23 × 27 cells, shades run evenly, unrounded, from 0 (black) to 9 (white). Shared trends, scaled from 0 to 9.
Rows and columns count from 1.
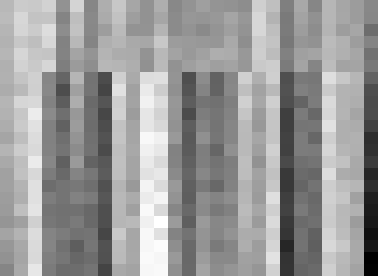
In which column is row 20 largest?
11
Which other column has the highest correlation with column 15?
16
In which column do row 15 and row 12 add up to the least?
27
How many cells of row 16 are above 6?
10
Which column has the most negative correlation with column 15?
18
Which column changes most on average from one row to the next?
12
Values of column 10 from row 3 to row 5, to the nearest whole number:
5 6 6
